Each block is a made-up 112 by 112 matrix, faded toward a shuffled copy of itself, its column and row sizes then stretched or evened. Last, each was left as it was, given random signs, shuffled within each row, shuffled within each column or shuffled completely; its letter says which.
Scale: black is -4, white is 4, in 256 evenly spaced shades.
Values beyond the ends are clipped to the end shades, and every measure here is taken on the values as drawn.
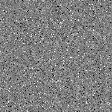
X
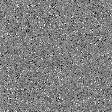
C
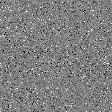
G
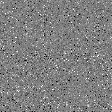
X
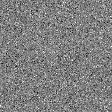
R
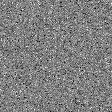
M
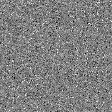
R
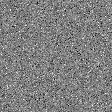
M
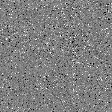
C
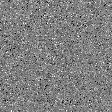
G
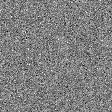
M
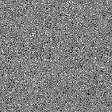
X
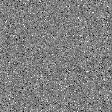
C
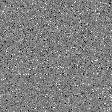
G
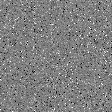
R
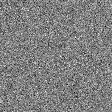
M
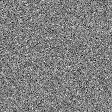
M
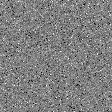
M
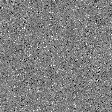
R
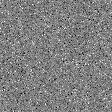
M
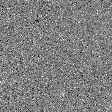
M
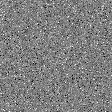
M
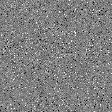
C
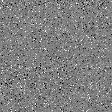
C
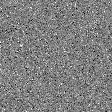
M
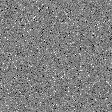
M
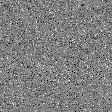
G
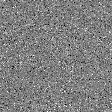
G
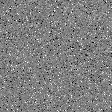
M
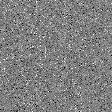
R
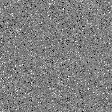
R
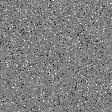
M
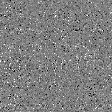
X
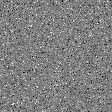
M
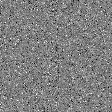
R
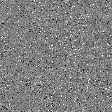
R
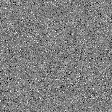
G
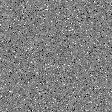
M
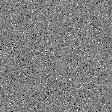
R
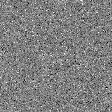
M
